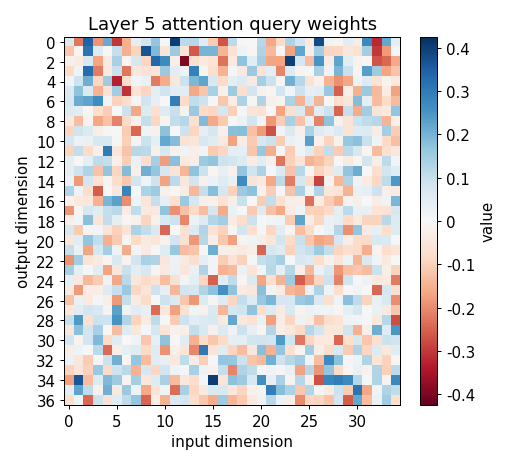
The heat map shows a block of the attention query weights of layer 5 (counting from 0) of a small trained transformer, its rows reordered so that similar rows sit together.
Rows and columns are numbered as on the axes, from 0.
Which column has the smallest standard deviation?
19
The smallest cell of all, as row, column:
2, 12
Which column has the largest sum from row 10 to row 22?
4
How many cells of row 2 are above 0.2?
5
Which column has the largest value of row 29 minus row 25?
32
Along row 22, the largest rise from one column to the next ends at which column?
1
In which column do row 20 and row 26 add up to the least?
13
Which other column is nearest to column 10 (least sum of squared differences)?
29
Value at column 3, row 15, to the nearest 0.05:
-0.25
